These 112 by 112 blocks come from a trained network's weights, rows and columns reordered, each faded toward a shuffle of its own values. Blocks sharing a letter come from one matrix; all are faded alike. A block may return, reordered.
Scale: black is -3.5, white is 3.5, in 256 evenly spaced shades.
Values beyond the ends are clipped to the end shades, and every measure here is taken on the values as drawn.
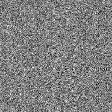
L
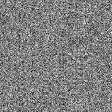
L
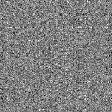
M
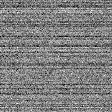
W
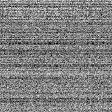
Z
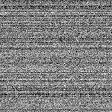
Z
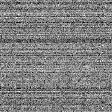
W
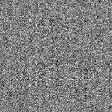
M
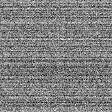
W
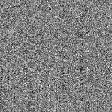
L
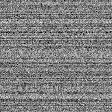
Z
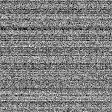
Z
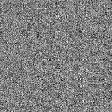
L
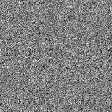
M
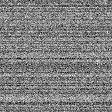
Z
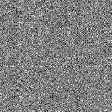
M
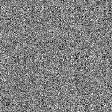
M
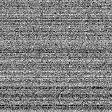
W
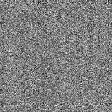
L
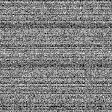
W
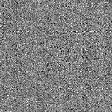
M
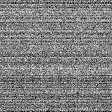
W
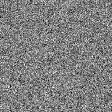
L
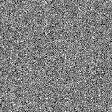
M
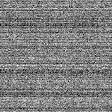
W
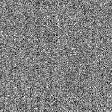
M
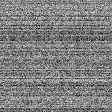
Z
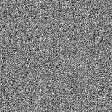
L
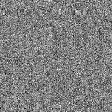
L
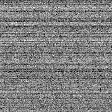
W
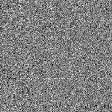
M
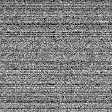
W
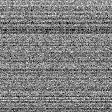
W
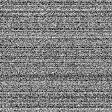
Z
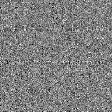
M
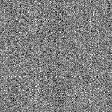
M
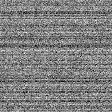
W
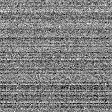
W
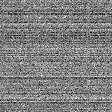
W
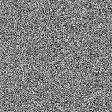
L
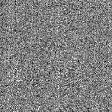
M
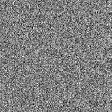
L
